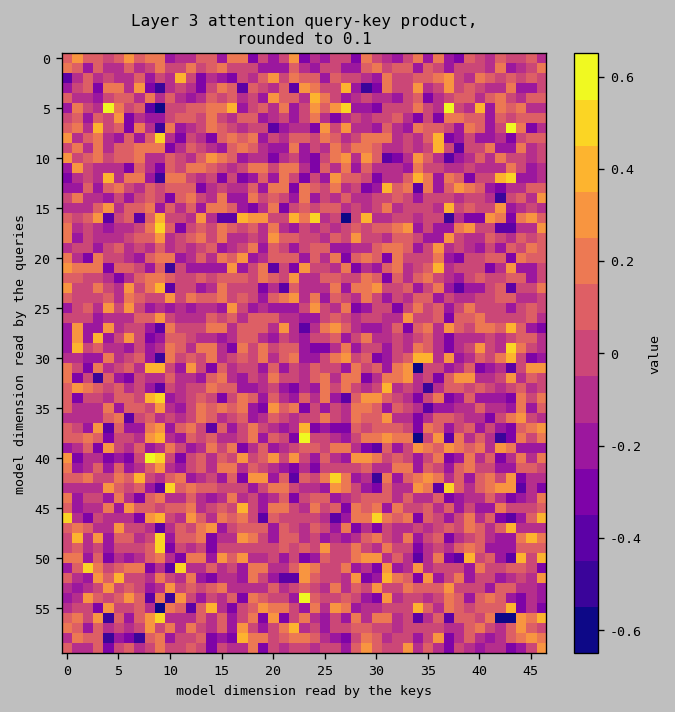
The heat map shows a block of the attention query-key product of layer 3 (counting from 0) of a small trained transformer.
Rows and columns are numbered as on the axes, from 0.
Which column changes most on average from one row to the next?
9
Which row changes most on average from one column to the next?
56
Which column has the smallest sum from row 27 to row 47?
34
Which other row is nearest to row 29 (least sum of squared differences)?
11
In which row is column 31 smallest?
10
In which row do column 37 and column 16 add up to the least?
16
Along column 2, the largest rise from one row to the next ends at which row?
51
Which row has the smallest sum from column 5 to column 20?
21
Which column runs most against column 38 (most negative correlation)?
29
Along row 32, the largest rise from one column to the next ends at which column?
4
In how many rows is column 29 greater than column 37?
31
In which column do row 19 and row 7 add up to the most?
43
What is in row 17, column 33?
0.3
